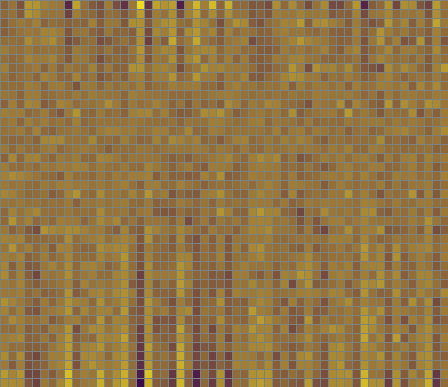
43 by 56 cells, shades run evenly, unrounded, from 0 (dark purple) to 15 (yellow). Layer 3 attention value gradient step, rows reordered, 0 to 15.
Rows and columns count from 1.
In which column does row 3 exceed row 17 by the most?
55
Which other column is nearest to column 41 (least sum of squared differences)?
5
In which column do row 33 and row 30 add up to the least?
18
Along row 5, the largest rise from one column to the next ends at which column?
22
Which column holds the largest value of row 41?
23
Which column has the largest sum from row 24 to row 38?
46
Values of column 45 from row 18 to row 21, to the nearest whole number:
8 7 7 7
